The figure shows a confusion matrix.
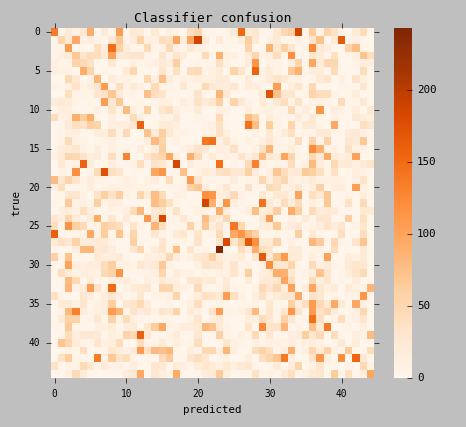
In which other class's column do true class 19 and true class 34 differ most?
24
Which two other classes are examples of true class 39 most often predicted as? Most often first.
12, 44
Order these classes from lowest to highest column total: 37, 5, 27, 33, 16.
16, 5, 27, 37, 33
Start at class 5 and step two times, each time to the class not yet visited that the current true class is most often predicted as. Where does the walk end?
23
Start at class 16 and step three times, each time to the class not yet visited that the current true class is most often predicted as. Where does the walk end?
36
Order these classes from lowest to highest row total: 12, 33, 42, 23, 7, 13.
13, 7, 23, 12, 33, 42
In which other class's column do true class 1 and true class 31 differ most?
20
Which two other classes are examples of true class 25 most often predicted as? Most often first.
2, 14
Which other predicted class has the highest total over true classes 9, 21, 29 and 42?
32
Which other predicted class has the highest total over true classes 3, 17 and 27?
28
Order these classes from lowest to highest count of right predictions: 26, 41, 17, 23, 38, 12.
41, 23, 26, 38, 12, 17
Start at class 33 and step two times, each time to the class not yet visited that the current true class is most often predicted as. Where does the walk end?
30
